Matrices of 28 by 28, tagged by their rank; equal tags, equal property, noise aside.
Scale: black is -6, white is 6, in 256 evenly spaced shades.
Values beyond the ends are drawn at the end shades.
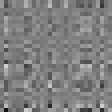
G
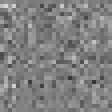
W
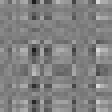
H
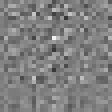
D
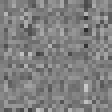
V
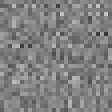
W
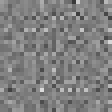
V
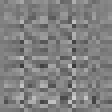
G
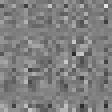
V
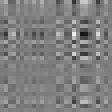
H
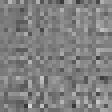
D
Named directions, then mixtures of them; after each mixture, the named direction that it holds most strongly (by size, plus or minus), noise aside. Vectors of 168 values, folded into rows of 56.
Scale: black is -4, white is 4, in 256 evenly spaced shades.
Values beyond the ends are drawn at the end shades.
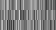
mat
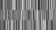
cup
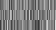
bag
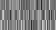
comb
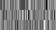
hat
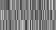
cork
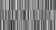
mat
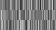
cork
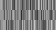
cup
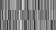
cup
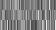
comb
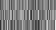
bag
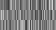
cork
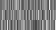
bag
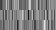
hat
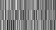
mat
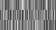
hat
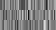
hat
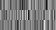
hat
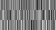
comb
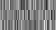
hat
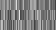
mat
